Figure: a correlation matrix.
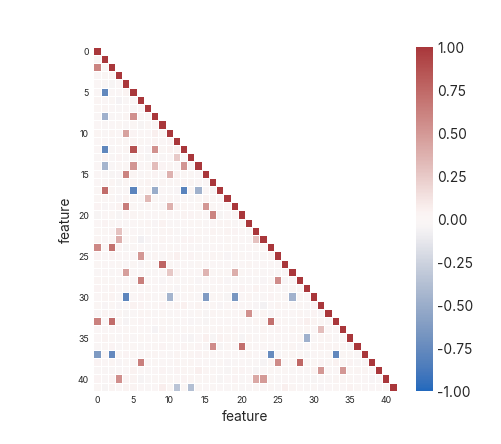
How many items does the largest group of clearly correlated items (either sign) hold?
6
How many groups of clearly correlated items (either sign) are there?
12
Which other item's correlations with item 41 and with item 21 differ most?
32
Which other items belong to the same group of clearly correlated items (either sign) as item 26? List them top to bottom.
9
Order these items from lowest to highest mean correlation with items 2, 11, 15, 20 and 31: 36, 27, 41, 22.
41, 22, 27, 36
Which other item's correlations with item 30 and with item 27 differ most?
4
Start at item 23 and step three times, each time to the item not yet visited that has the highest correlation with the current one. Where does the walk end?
22
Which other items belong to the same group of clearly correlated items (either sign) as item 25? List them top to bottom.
6, 28, 38
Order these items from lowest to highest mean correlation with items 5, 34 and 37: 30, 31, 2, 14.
2, 30, 31, 14
